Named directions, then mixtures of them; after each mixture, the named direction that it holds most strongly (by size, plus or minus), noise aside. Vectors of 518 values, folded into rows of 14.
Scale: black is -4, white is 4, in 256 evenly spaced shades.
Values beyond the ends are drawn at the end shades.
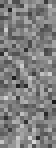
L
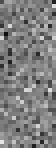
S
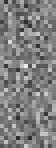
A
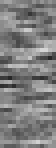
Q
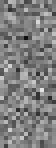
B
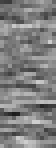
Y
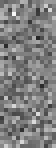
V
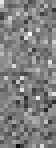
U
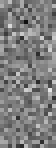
S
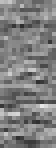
Y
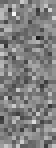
V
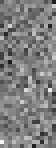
S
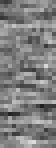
Y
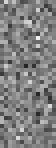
A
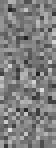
B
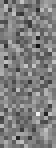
A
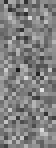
B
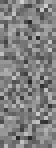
V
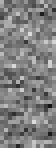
U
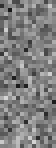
L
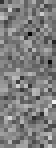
U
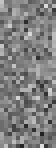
U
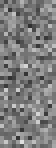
A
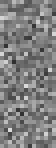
B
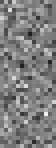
L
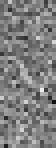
B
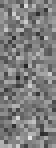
A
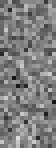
L
